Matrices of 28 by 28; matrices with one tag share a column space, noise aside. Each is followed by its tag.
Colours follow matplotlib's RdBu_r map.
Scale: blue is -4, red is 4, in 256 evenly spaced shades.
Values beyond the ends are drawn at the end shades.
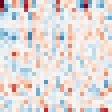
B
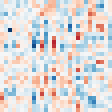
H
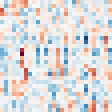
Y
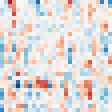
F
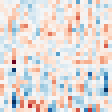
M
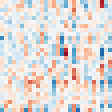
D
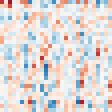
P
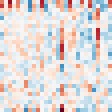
B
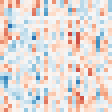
H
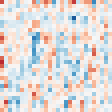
P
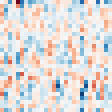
F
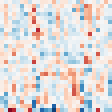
M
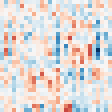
D
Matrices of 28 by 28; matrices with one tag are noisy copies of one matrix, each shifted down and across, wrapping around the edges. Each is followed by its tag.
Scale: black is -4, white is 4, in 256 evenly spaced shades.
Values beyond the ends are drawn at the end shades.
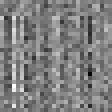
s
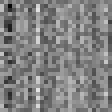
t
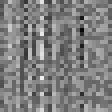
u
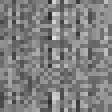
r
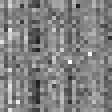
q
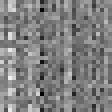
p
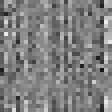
r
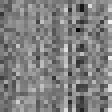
t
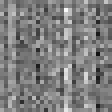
p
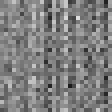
u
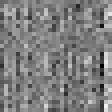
r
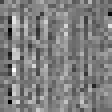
r
